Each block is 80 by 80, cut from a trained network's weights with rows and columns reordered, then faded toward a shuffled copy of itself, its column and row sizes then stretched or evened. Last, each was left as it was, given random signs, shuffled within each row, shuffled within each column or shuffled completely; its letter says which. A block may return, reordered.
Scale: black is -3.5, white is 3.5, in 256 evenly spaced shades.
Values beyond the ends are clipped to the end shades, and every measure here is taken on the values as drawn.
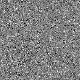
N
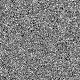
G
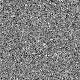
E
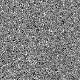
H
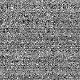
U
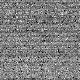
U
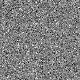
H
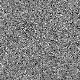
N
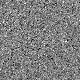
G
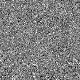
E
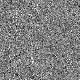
H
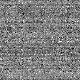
U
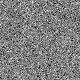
G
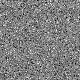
G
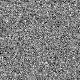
E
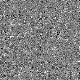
N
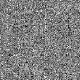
U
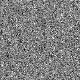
H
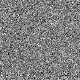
E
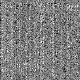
U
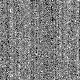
H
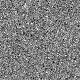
G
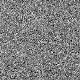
E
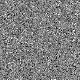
N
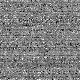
E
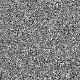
N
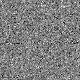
E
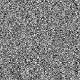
U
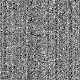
U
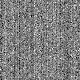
H
